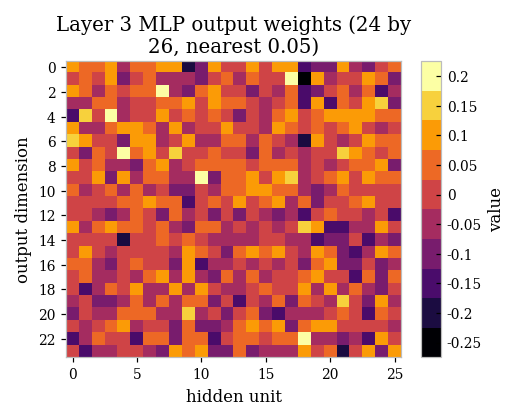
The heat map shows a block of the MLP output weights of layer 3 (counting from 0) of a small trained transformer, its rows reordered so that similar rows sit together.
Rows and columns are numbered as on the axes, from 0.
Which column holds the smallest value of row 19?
13
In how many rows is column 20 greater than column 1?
8
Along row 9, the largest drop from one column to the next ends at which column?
11
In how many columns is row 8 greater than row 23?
14
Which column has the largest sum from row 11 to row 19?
5
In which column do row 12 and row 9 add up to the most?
10
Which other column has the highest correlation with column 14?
16
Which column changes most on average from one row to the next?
4
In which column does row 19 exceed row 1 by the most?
18
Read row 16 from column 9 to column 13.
0.1 -0.15 -0.05 -0.05 0
